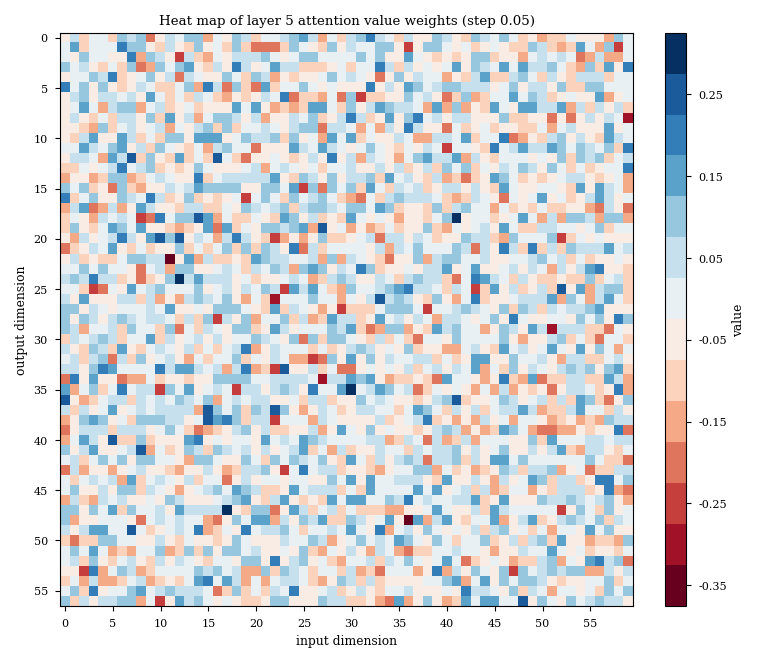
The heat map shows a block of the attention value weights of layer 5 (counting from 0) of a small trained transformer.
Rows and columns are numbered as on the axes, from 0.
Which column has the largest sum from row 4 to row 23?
6
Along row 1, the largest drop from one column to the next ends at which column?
58
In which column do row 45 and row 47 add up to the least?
22
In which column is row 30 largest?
9
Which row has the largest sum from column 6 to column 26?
10
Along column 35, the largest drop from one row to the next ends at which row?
51
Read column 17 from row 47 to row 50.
0.3 -0.05 0 -0.05
